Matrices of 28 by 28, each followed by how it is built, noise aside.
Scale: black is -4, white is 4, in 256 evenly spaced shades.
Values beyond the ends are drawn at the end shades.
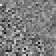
lower triangular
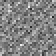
Hankel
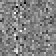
uneven columns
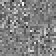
block diagonal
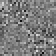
block diagonal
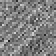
Hankel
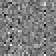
uneven columns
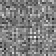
blocks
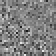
lower triangular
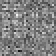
blocks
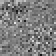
block diagonal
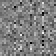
uneven columns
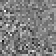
lower triangular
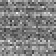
blocks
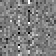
uneven columns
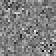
block diagonal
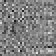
low rank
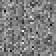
uneven columns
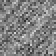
Hankel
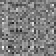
low rank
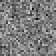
noise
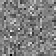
uneven columns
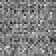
blocks
